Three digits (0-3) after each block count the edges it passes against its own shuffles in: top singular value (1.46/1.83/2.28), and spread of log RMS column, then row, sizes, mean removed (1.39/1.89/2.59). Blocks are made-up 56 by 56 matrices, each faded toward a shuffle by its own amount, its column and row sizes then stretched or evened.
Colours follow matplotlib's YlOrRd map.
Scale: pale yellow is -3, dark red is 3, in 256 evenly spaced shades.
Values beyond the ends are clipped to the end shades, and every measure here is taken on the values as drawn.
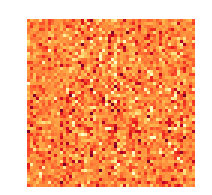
0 2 0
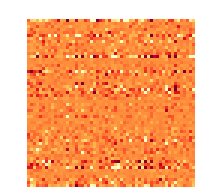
1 1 3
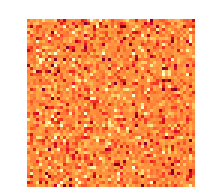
0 1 0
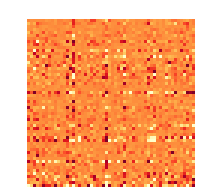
1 3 3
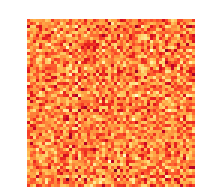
3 1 1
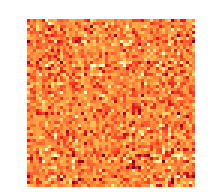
0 1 2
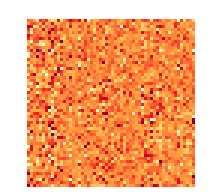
0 2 0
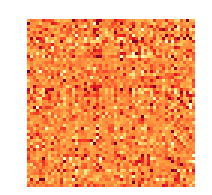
1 2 2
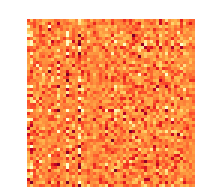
2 3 1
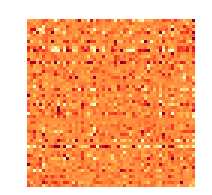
2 2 3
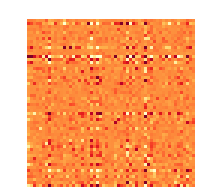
3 2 3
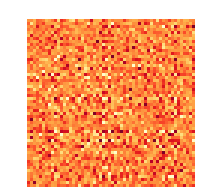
2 1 2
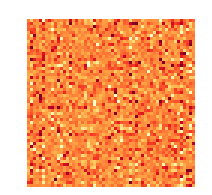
1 2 0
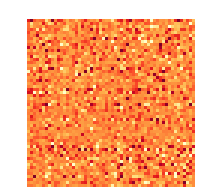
0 1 2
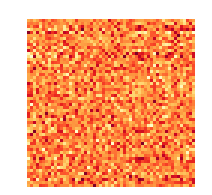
2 0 1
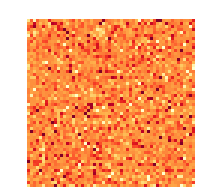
0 0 0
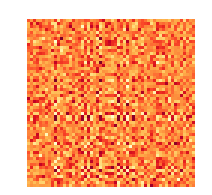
3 2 2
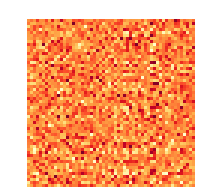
2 1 1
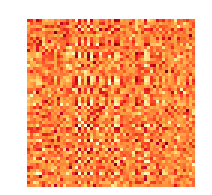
3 2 2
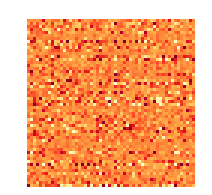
0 0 3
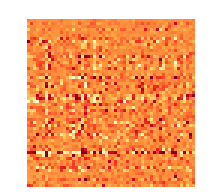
2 1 3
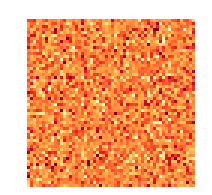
0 1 1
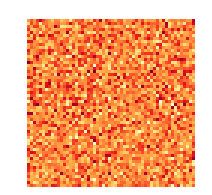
0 1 0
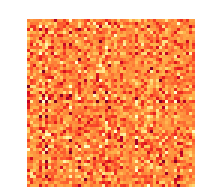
2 3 1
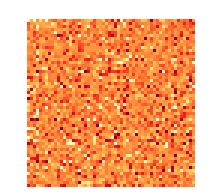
0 1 1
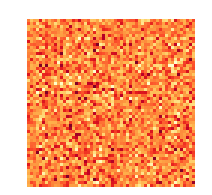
0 2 1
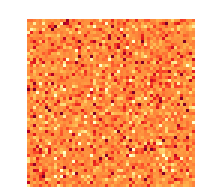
0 0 0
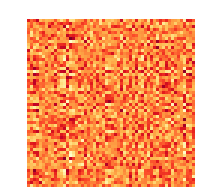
3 2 1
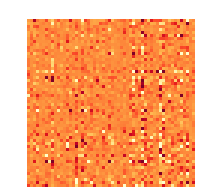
0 3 2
